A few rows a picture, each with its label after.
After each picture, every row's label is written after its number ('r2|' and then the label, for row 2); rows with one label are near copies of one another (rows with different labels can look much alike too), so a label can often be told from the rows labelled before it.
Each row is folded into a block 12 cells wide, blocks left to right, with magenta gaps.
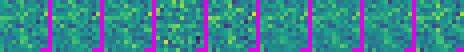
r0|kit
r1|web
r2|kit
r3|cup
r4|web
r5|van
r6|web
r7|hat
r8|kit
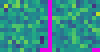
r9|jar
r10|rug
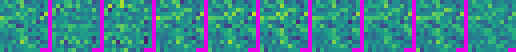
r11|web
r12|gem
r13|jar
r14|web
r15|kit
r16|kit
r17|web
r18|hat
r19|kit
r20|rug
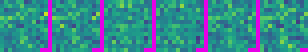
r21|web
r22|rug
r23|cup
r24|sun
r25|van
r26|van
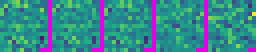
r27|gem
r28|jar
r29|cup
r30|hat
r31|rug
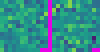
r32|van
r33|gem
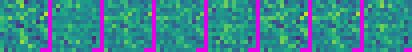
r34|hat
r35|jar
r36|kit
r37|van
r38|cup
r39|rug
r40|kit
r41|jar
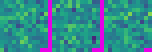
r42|kit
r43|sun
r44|rug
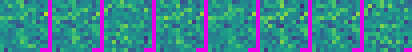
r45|web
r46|rug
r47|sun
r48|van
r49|web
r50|rug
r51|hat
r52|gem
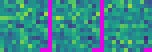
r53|kit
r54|van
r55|sun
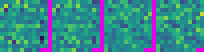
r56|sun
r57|sun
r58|hat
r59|van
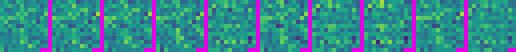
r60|kit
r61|web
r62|web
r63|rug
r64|gem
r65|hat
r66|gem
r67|jar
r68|web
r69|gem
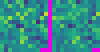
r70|hat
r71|web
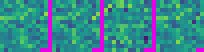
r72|web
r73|rug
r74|sun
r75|van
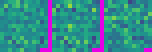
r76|jar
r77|gem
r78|van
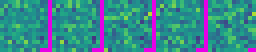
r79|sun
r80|cup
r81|kit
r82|gem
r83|rug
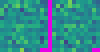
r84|sun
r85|jar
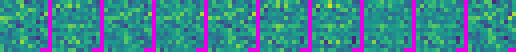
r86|web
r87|gem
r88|rug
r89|kit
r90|rug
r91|cup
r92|jar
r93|cup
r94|sun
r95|hat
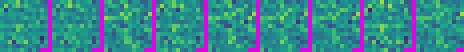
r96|jar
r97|jar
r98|kit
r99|gem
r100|hat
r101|kit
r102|hat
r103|cup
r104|kit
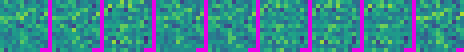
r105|kit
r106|rug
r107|cup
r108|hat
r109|hat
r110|gem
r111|cup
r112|jar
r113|kit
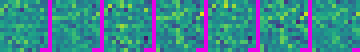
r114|gem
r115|rug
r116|gem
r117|kit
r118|jar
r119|hat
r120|web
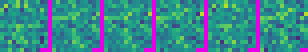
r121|sun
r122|kit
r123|kit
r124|web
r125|jar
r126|kit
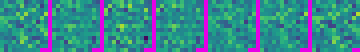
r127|rug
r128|gem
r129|gem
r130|gem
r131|hat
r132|kit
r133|rug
